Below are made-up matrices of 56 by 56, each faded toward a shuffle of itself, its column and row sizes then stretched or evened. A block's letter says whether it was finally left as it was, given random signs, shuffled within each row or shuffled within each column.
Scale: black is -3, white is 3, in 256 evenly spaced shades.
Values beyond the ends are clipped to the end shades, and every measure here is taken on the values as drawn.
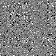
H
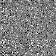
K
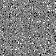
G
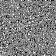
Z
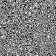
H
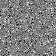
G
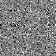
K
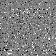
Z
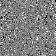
K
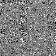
K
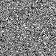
Z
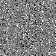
G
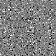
H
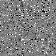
H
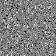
G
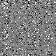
K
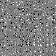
H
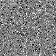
G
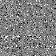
K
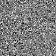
K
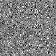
H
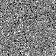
G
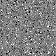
G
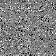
K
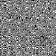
H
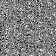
G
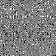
H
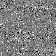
Z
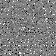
Z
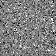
G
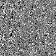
G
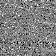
Z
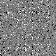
K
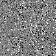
G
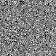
H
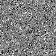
G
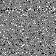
Z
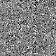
K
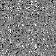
H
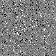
G
